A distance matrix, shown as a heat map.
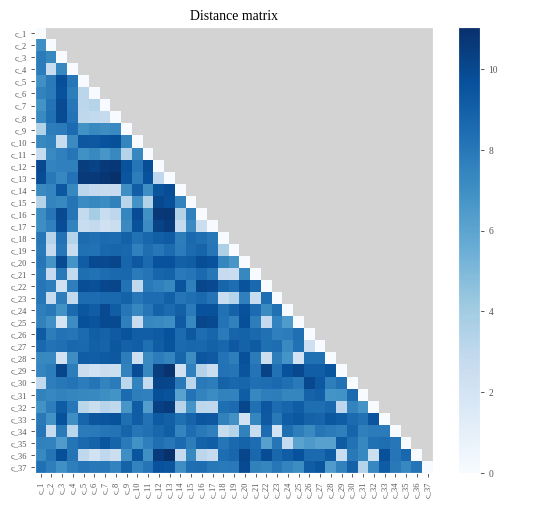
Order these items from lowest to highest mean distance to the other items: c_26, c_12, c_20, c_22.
c_22, c_26, c_20, c_12
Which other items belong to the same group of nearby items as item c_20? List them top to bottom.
c_33
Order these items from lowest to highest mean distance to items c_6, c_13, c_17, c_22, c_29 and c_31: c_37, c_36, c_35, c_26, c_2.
c_36, c_37, c_2, c_35, c_26
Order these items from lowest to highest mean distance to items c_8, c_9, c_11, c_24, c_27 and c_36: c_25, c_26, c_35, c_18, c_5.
c_5, c_35, c_26, c_25, c_18
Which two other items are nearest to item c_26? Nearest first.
c_27, c_35
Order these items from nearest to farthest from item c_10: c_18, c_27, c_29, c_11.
c_11, c_18, c_27, c_29
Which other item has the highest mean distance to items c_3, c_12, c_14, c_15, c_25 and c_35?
c_20
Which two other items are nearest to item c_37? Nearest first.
c_31, c_28
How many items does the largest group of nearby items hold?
10
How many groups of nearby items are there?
9
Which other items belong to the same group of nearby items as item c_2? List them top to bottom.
c_4, c_18, c_19, c_21, c_23, c_34
